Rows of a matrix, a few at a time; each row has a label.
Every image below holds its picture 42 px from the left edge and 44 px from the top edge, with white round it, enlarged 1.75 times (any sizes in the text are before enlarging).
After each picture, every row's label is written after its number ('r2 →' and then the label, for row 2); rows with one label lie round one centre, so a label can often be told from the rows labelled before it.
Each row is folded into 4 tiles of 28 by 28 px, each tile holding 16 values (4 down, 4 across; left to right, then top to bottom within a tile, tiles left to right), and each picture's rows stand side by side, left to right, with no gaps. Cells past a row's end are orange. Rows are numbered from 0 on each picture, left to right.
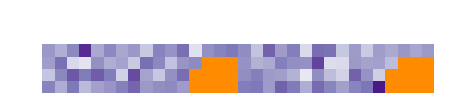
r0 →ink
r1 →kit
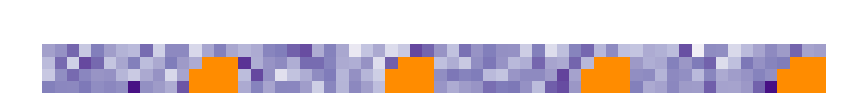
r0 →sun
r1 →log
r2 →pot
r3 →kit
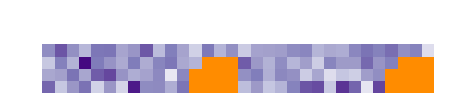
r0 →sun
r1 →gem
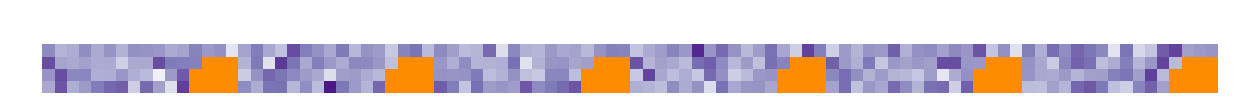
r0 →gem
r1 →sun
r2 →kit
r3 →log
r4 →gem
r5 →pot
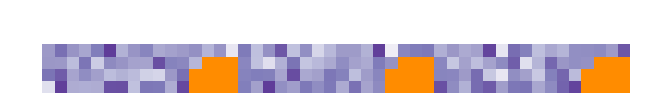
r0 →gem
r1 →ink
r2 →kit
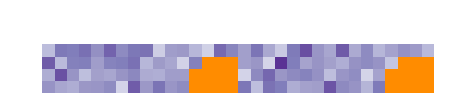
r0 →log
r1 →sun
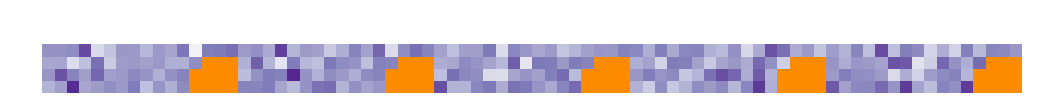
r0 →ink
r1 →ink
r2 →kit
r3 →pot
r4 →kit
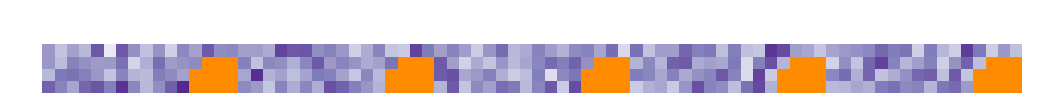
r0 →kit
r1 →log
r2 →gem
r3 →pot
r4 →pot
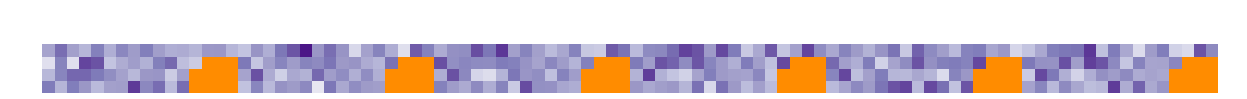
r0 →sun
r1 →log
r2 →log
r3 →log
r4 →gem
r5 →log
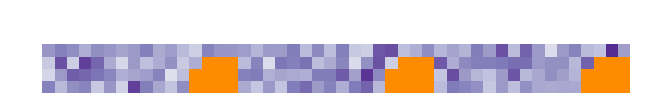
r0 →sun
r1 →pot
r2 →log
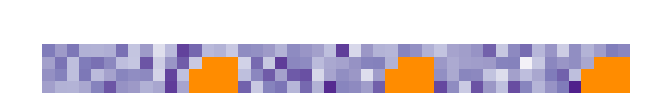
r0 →pot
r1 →sun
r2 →kit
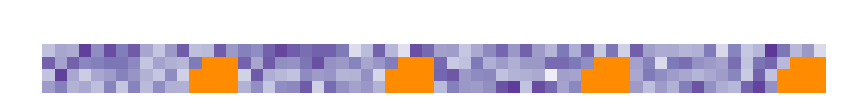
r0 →log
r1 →log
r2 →gem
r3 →pot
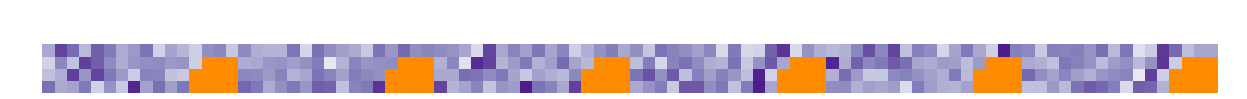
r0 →sun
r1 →kit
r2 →sun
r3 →pot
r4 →log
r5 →pot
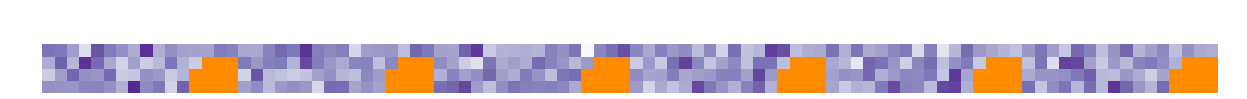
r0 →sun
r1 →log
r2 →ink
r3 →pot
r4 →pot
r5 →sun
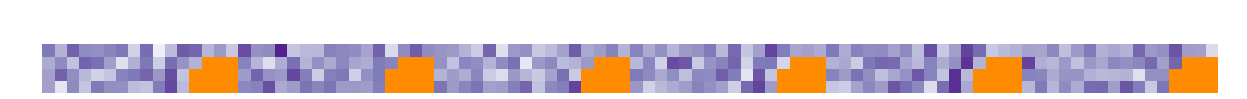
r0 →pot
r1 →ink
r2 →kit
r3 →pot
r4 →pot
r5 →gem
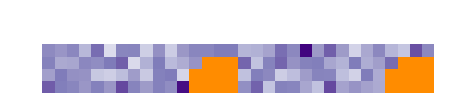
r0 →kit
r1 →log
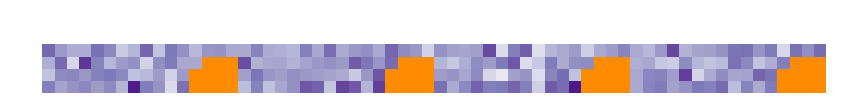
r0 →sun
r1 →gem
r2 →kit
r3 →ink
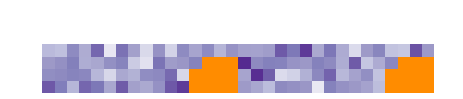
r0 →kit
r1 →log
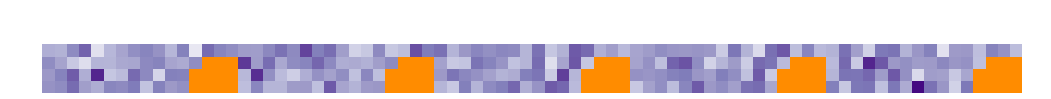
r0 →ink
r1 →log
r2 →pot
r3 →pot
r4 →sun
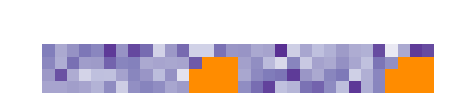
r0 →log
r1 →ink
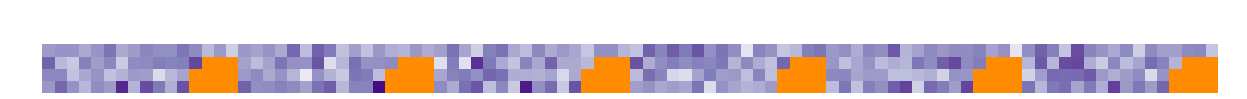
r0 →gem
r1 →kit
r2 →sun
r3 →log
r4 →gem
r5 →sun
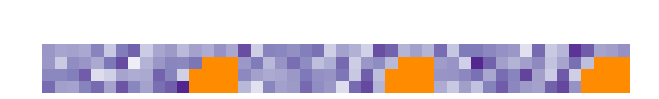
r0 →kit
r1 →pot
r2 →pot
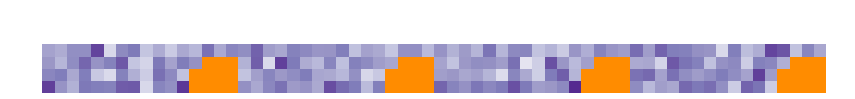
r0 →kit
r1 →sun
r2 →kit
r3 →pot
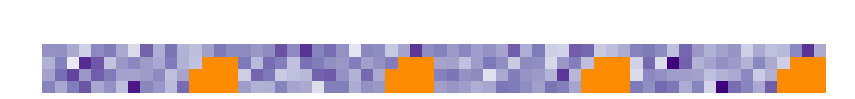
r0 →sun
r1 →log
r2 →pot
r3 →sun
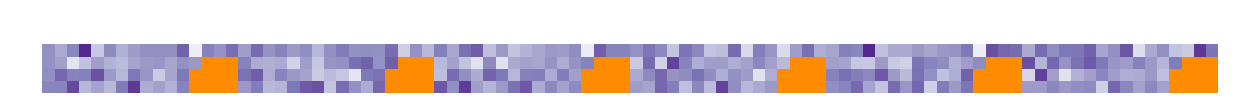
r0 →ink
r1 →gem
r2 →ink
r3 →sun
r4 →ink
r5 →log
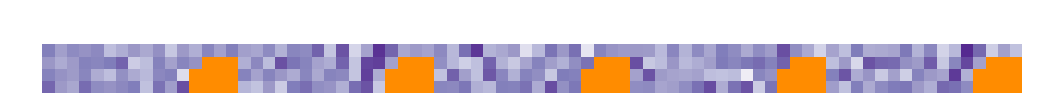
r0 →kit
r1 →pot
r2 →ink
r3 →gem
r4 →pot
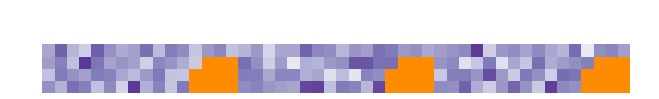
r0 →sun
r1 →gem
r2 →ink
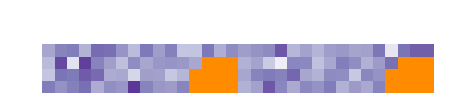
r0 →sun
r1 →ink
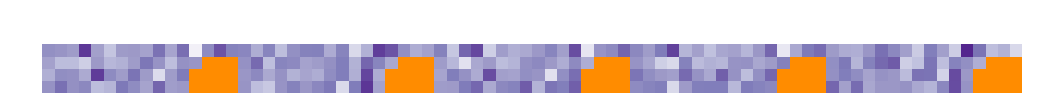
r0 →ink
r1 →pot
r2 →ink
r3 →ink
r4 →pot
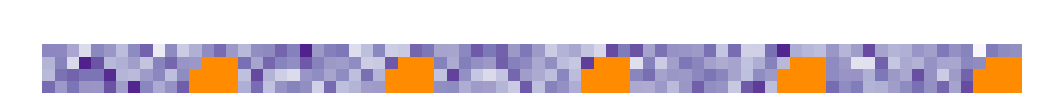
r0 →sun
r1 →log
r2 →log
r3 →pot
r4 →ink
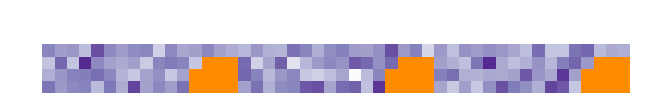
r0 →sun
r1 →gem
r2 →pot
